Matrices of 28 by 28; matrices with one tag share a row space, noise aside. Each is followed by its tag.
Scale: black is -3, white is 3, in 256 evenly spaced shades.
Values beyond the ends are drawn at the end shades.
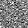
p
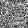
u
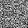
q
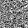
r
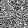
p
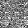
u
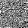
u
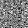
r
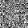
u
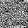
u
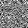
q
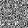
q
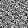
p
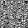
r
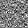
p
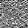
p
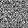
q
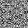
q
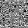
u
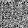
q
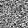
p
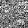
u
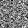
r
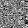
r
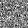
q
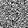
p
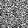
p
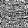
u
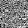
u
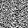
p
